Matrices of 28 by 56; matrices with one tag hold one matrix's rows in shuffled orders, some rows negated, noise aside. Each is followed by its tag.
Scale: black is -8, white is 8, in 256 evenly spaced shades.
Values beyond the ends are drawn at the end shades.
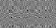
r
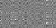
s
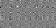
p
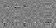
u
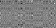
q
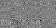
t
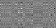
q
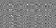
r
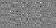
t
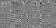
t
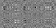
u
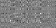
t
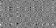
p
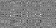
t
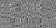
t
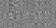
r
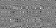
t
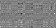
q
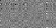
s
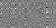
s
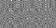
r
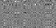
u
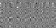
p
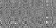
s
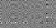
s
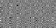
p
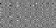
p
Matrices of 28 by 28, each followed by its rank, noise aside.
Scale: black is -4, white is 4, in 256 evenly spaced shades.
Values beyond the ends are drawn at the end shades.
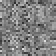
six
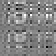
two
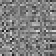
four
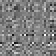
three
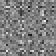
four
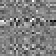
three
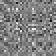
four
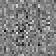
six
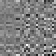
three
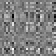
two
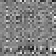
three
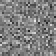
six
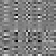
two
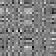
three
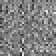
six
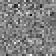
six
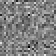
six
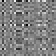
two
